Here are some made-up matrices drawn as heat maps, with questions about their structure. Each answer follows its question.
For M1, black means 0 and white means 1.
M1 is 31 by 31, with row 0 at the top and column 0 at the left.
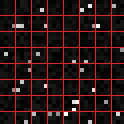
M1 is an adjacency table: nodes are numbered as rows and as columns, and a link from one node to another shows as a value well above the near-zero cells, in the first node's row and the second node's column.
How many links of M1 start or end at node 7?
2
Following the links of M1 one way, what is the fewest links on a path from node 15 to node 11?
2
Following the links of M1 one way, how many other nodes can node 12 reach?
9
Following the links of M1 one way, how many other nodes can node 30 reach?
8
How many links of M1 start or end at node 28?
6
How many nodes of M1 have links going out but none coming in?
6
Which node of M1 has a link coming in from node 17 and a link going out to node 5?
node 20
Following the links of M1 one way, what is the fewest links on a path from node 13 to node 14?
3
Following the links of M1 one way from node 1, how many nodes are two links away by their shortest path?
8
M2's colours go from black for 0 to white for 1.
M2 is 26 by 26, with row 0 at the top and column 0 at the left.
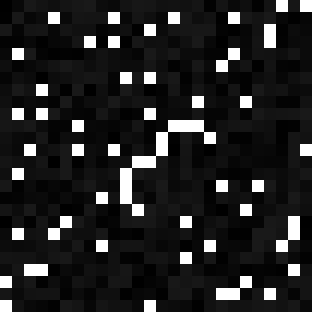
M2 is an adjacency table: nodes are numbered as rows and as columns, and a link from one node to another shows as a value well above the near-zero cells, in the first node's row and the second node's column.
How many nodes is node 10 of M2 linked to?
4
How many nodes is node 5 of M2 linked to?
1
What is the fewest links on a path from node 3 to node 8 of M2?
6
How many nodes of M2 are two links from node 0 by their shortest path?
2
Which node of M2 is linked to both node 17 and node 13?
node 11
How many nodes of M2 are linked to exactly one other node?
3
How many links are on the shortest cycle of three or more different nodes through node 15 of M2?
7
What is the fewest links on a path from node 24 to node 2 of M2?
2
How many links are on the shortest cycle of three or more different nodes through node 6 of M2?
6
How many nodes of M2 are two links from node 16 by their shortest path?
4
